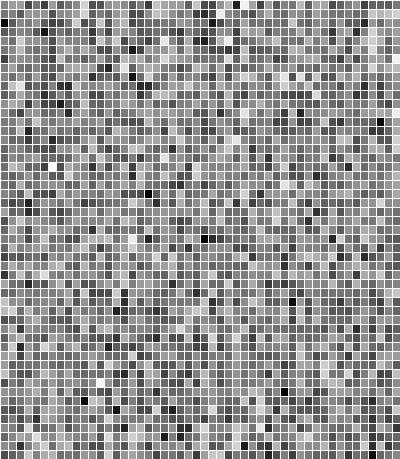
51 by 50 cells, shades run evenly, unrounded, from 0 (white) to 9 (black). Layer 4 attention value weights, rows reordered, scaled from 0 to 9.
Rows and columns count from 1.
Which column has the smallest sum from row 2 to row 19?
50
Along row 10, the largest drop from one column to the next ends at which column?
10
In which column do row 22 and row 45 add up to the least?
31
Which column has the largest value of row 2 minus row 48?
26
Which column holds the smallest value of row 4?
47
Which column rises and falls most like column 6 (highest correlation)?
46
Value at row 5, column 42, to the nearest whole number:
6
